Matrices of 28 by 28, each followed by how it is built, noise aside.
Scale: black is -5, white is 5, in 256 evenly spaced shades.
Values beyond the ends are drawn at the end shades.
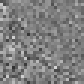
lower triangular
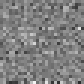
uneven rows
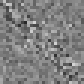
banded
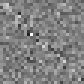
banded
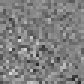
lower triangular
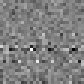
uneven rows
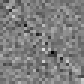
banded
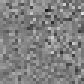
upper triangular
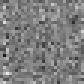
uneven columns
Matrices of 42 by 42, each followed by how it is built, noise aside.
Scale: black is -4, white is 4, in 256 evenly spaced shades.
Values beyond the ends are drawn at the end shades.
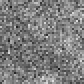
smooth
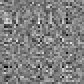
low rank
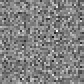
repeating rows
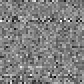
uneven rows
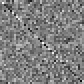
diagonal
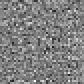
low rank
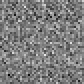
repeating columns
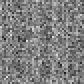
blocks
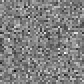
low rank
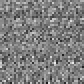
repeating columns
